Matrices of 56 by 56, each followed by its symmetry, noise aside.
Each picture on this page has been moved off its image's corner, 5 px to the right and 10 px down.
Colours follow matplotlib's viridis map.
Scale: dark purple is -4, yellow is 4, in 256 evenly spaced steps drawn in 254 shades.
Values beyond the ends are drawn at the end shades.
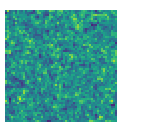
antisymmetric.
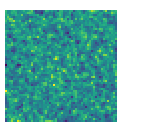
no symmetry.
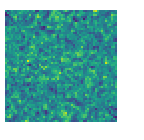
same after a half turn.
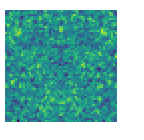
mirrored left to right.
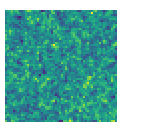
no symmetry.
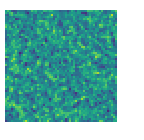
symmetric across the other diagonal.
